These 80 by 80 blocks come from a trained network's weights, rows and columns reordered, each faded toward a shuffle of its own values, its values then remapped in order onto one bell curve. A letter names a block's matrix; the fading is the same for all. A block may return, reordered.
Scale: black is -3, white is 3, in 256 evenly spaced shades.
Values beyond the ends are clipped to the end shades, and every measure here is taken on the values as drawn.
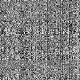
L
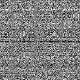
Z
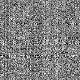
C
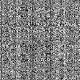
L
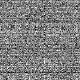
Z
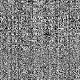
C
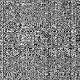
C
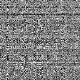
Z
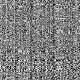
L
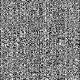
L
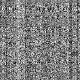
L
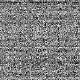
Z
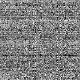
Z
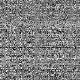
Z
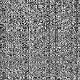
L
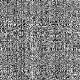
L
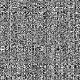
C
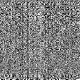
C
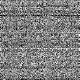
Z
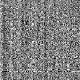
C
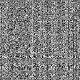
L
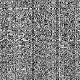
L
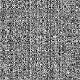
L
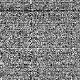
Z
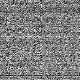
Z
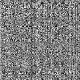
C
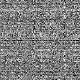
Z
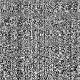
L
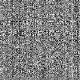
C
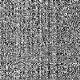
L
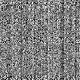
L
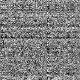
Z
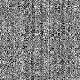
C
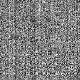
C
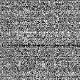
Z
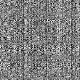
L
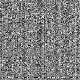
C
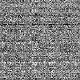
Z
